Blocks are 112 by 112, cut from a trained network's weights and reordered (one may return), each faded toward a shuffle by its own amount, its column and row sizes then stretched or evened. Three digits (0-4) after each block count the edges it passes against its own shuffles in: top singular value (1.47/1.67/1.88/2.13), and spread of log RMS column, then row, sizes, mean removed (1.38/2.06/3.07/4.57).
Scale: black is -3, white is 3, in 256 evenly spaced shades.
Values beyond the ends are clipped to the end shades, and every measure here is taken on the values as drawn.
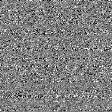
1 0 3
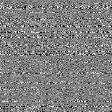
3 0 4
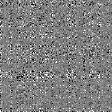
1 3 3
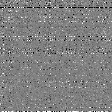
4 1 3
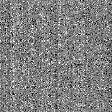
1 1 1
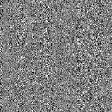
3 3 0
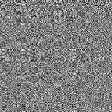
4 0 2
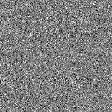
2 1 1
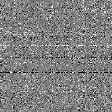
2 2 2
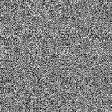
3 1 0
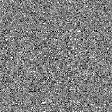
1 1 2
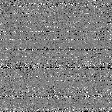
1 1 3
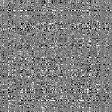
3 3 3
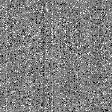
0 1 1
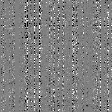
2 4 1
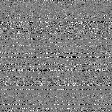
0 0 4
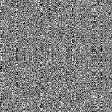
4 3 0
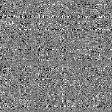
3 2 3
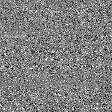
0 0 2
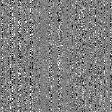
0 4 0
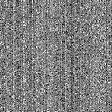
3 1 0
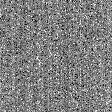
1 0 0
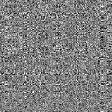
4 2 2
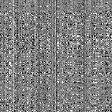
3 2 3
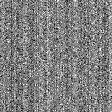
3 0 0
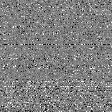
1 0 3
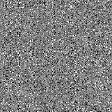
1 2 1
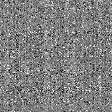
1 0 2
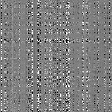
4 4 3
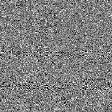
3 1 2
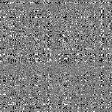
4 3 3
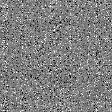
0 2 0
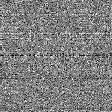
2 0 1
